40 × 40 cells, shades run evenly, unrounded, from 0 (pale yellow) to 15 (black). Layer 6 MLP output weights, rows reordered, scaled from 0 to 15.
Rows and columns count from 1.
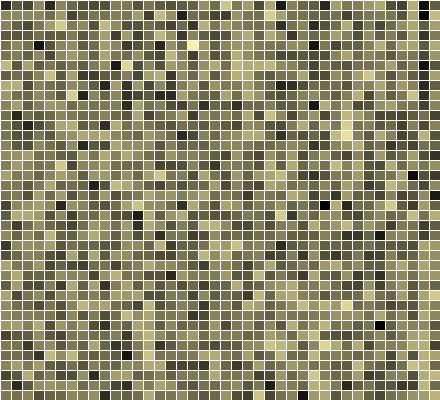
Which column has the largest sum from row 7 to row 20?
39
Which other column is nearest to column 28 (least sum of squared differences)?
34
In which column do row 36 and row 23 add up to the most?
36
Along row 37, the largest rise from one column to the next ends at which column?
16
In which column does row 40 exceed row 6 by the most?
10
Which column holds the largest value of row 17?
20
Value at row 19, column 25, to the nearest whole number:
5
